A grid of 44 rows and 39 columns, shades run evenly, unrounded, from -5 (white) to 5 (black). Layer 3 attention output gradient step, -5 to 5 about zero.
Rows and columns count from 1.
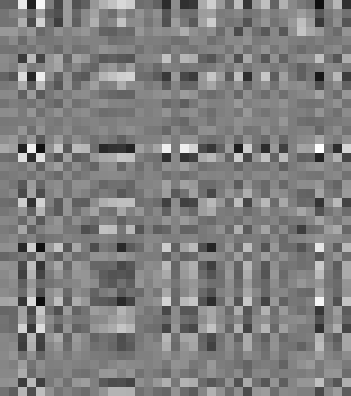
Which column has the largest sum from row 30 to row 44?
5
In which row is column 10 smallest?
17
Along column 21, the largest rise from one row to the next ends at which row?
18
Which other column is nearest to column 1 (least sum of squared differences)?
2
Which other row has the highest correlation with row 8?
26
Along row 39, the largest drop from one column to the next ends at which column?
4
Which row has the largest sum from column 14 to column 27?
28
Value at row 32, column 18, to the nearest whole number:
-1
